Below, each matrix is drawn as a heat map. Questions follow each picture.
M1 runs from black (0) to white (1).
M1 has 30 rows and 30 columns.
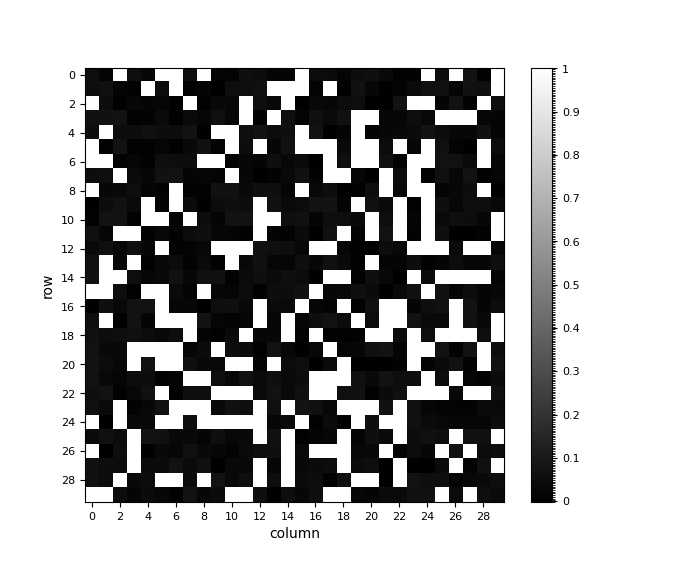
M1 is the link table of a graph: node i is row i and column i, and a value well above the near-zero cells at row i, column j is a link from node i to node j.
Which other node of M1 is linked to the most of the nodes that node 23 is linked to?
node 28
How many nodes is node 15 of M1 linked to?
7
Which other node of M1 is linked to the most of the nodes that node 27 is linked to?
node 25
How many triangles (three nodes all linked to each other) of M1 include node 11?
6
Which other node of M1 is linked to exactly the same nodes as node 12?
node 22
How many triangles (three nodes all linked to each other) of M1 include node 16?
6
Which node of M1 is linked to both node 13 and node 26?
node 3
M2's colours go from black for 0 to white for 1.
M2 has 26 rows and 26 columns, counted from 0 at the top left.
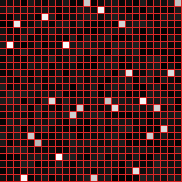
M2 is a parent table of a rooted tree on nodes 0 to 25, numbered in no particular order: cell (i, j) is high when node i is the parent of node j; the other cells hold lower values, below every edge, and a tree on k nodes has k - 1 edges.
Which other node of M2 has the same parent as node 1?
9
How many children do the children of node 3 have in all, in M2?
1
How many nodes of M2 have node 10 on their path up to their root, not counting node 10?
6
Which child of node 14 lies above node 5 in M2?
20
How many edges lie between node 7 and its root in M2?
7
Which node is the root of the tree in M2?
0
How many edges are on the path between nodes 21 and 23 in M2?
5
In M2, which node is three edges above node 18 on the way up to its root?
15
